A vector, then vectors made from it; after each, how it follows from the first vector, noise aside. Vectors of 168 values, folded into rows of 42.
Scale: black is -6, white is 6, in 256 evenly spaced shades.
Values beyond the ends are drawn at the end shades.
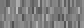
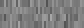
reversed, negated, shrunk.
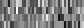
scaled up.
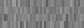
reversed, negated, shrunk.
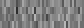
negated.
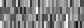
reversed, scaled up.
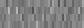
partly zeroed.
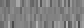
partly zeroed.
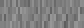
reversed, negated, shrunk.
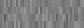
reversed, negated, shrunk.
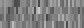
negated.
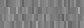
shrunk.
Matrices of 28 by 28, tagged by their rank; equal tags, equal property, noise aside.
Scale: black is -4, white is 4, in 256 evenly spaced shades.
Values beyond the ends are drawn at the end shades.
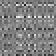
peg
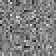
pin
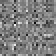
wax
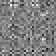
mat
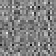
wax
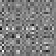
wax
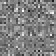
pin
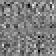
mat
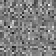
pin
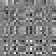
peg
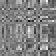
peg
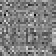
mat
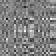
peg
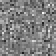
pin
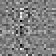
wax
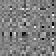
wax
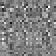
mat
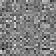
mat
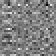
wax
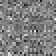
pin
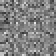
mat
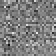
pin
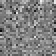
pin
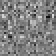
wax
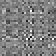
wax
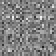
pin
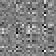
wax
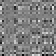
peg
